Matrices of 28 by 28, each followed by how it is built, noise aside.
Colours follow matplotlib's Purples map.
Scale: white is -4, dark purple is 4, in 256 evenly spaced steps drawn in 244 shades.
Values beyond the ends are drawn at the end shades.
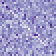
diagonal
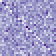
diagonal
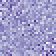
block diagonal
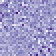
block diagonal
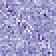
banded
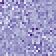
block diagonal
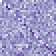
diagonal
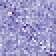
banded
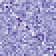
diagonal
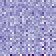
low rank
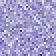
Toeplitz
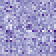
low rank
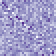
diagonal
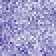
smooth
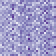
repeating rows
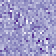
banded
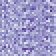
repeating rows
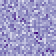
banded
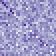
diagonal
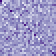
diagonal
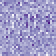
low rank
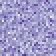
noise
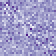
banded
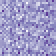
repeating rows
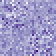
block diagonal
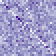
diagonal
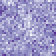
smooth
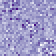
block diagonal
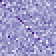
diagonal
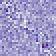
banded
